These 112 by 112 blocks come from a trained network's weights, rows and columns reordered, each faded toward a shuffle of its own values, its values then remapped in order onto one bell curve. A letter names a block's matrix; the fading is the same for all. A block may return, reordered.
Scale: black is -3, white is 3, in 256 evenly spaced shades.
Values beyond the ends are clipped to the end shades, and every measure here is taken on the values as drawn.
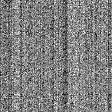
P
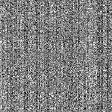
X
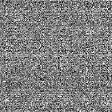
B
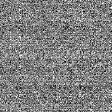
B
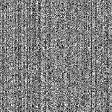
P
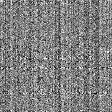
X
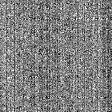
P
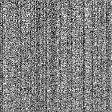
P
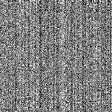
X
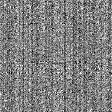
X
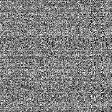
B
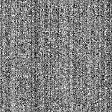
X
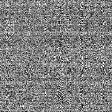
B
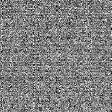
B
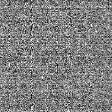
B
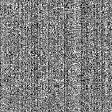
X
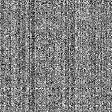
P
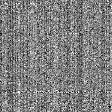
P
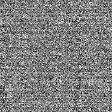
B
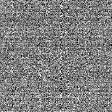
B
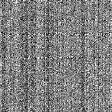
P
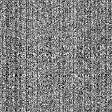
P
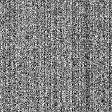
X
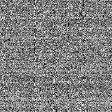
B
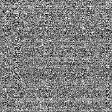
B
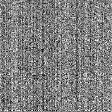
P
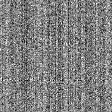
P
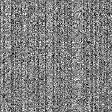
P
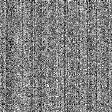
X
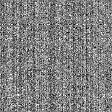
X
